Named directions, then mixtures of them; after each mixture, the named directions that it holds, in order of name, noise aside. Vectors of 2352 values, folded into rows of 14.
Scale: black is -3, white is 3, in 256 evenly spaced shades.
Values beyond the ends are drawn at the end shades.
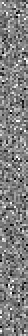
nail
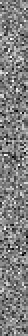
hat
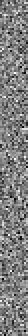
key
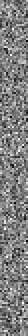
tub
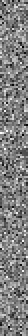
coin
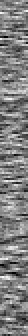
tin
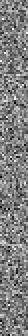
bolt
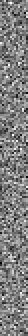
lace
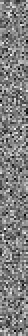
lace, nail, tub.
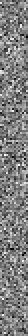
hat, lace.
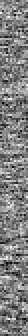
tin, tub.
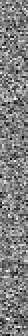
bolt, hat, tin.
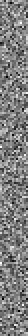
lace.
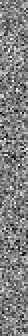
hat.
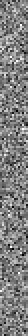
coin, hat, key.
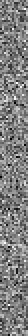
bolt.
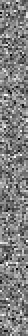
bolt, tin, tub.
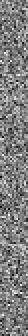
bolt.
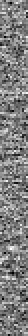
lace, tin.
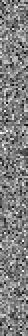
coin.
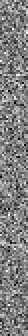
bolt.
